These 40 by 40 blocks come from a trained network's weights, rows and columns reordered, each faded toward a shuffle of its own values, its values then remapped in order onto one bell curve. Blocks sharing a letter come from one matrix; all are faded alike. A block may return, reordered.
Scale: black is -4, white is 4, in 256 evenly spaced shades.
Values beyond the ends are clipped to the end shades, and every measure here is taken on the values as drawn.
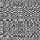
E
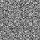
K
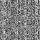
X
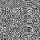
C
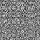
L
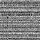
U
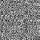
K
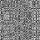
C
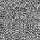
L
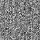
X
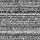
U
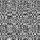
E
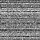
U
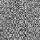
C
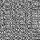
L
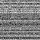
U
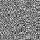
L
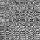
E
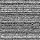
U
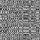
E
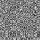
L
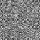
K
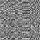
E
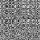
C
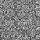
K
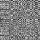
E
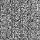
X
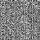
X
